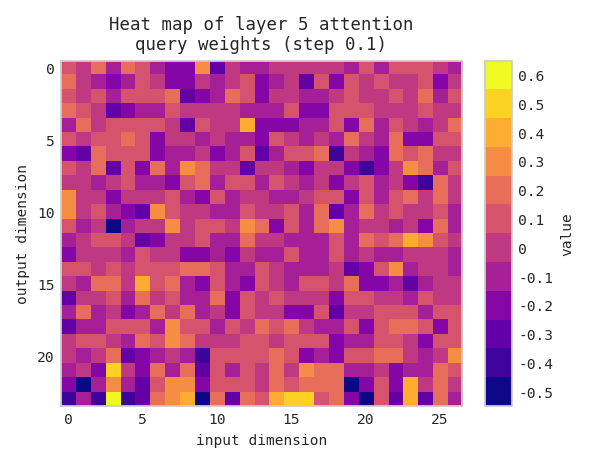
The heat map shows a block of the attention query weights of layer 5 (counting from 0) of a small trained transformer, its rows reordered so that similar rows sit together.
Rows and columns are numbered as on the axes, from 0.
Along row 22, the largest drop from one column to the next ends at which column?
19
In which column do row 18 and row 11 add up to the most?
7
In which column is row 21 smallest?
9
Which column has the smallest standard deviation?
26
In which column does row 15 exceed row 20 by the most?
5
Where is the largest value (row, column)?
23, 3
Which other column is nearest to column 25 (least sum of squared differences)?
17
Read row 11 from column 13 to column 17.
0.2 -0.2 0.1 -0.1 0.2
